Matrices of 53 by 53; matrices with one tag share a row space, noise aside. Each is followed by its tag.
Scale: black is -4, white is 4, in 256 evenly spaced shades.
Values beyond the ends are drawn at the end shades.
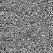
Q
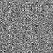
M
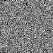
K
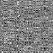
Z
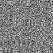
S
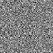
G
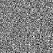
S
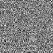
Q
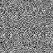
G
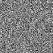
M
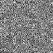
Q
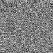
Q
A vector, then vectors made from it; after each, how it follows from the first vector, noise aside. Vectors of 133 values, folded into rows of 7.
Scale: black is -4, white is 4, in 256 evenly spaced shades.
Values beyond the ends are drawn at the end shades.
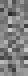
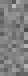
wrapped around, shrunk.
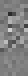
partly zeroed.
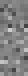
partly zeroed.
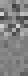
reversed, partly zeroed.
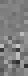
reversed, partly zeroed.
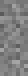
reversed, negated, shrunk.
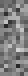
wrapped around, negated.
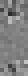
partly zeroed.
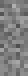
reversed, negated, shrunk.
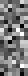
wrapped around, negated, scaled up.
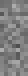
reversed, negated, shrunk.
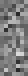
wrapped around, negated.
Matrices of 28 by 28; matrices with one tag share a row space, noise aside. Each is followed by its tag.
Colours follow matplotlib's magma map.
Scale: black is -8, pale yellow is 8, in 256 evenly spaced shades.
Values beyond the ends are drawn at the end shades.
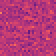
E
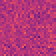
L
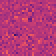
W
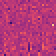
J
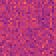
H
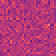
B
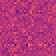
W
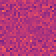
H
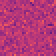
L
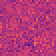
E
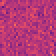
H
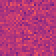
E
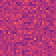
E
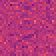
E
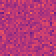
H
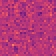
W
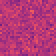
E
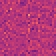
J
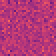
H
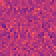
H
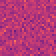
L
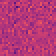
W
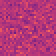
E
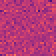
L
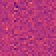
W
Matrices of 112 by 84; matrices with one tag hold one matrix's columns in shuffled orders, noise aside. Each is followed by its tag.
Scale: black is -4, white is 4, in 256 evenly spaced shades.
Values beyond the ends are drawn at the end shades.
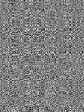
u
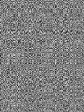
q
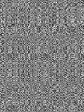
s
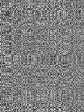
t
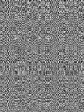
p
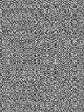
q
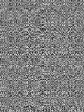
u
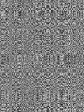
t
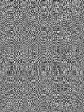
p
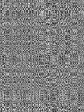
t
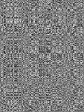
s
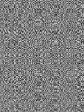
q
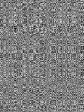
s
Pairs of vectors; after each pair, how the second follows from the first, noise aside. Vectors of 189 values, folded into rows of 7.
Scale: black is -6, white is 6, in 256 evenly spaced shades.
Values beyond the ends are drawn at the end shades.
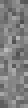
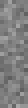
wrapped around, shrunk.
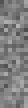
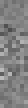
reversed, negated, partly zeroed.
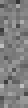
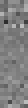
reversed, negated, partly zeroed.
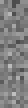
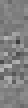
reversed, negated, partly zeroed.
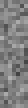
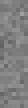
reversed, shrunk.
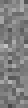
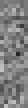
wrapped around.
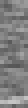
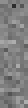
reversed, negated, partly zeroed.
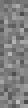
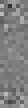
reversed, negated, partly zeroed.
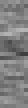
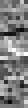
negated, scaled up.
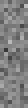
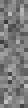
wrapped around.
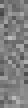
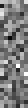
negated, scaled up.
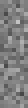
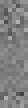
partly zeroed.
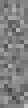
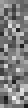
negated, scaled up.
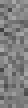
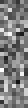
negated, scaled up.
